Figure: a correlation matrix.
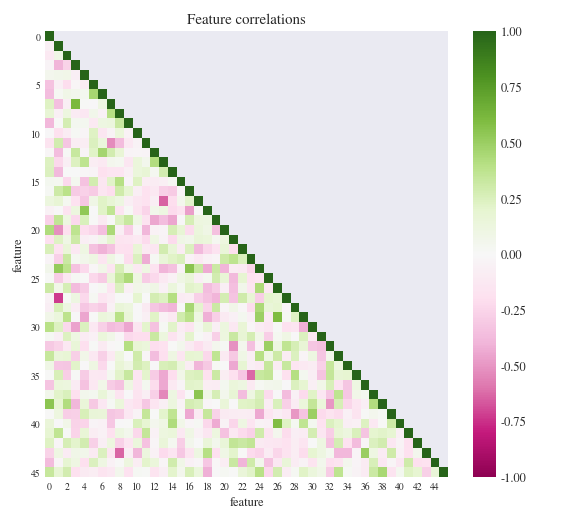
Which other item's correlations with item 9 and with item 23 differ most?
35
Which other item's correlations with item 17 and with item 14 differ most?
13
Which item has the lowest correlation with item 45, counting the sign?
18
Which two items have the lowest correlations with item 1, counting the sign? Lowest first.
27, 20
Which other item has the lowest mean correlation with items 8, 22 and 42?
11
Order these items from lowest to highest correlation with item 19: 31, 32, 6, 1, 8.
31, 6, 32, 8, 1
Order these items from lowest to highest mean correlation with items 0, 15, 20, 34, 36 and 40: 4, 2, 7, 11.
4, 2, 11, 7
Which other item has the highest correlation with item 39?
30
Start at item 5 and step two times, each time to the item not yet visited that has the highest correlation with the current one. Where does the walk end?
12
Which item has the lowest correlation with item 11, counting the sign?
7
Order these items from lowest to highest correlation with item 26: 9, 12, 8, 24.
9, 12, 8, 24
